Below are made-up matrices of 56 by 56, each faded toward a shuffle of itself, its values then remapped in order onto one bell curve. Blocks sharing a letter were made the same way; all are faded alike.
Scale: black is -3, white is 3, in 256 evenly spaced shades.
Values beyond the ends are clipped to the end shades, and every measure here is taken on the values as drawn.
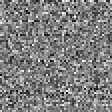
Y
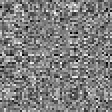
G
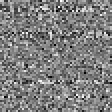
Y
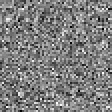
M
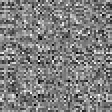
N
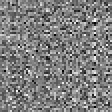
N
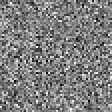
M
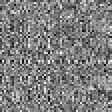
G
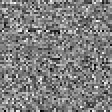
Y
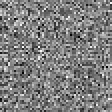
N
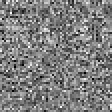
M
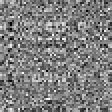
G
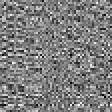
G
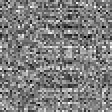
G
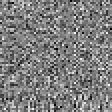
N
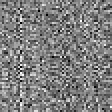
N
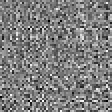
G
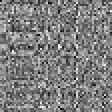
N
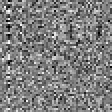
N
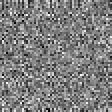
G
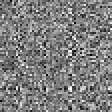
G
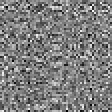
G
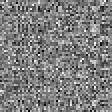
N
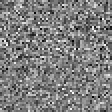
Y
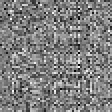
N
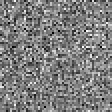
M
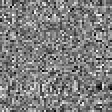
M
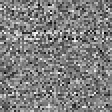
Y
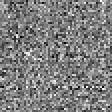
Y
